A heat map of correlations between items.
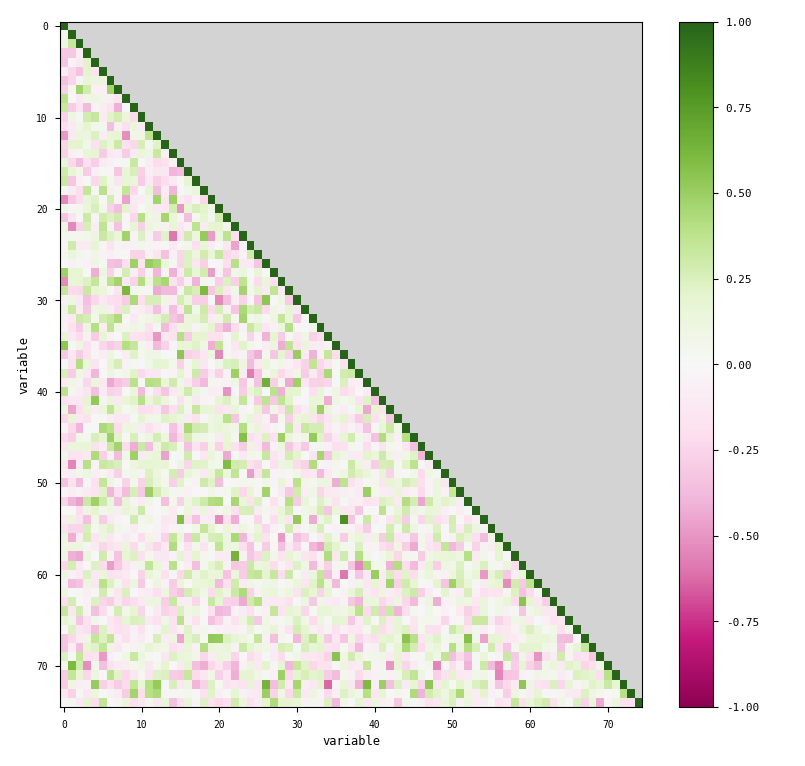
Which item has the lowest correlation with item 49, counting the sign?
24
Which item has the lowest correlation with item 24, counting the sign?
38
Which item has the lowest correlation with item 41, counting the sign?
34
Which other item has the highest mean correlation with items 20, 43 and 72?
59
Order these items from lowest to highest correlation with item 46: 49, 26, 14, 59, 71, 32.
26, 49, 59, 32, 71, 14
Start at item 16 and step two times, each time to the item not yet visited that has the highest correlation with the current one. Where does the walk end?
67
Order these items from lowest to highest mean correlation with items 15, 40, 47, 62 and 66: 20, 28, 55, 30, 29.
28, 20, 55, 29, 30
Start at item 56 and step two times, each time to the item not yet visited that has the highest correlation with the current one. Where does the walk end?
58
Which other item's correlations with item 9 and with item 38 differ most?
72
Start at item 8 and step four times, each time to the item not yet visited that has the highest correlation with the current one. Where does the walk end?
45
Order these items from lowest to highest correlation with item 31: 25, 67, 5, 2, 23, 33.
2, 33, 5, 67, 25, 23
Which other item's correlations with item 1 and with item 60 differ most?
70
